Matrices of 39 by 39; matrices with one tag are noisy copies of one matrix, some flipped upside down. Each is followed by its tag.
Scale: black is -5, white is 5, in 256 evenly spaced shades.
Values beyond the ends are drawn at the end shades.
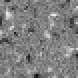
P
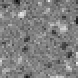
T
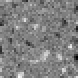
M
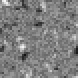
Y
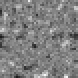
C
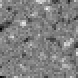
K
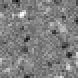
T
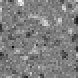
M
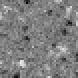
T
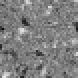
Y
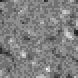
K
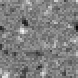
Y
